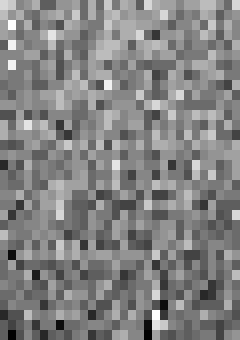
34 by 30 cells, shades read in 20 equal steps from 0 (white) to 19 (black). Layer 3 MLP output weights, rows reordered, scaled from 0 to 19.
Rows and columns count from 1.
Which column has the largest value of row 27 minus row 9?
14
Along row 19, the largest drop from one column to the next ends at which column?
7
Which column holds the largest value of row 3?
8
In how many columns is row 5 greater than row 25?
10
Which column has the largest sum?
28
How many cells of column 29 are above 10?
11
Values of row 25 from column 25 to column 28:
10 11 9 9
